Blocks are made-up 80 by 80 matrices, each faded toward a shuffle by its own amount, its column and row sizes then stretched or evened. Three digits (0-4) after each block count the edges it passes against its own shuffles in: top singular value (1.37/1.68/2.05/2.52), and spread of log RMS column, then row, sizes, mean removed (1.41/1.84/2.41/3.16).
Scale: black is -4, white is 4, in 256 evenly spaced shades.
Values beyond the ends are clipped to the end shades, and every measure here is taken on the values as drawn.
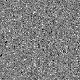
2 1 0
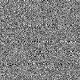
2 0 2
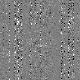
1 4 1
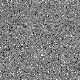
1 0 1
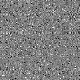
3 0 1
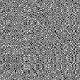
4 2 1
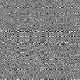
4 0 4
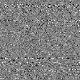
2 0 3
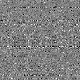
3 0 3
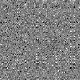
3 2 1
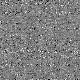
0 0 2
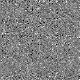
0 3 2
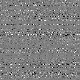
2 1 4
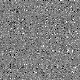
1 1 2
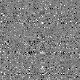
2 1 3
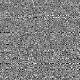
3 1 3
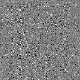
2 2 2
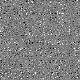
0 1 2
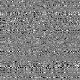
3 0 4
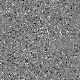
1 1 0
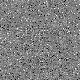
2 0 0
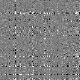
3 3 3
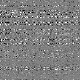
3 1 4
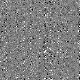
1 3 2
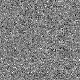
2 0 1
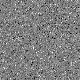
1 0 0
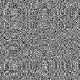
4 1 1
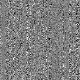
0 4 0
